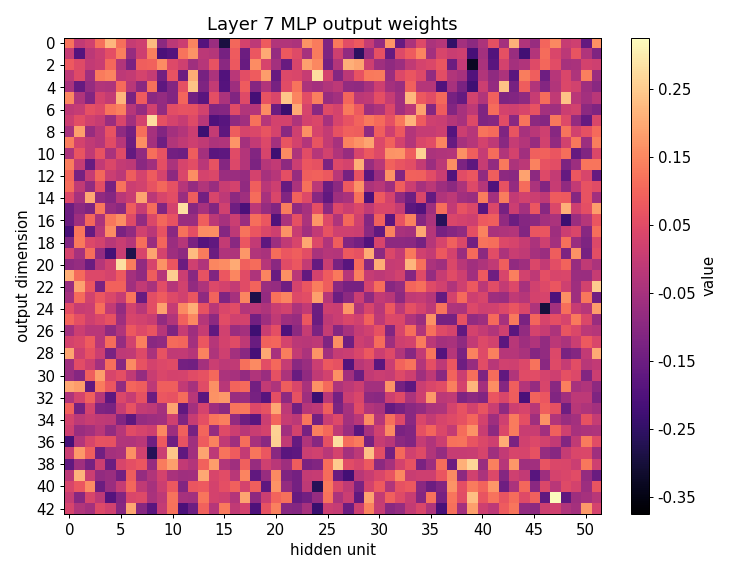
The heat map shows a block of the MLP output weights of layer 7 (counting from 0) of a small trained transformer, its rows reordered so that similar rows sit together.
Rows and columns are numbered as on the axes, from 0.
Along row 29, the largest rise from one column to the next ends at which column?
6
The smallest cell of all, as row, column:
2, 39
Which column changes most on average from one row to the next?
21
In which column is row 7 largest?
8
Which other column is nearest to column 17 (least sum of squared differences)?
25
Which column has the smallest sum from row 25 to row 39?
18
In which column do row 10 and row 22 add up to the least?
20
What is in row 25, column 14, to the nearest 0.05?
-0.1
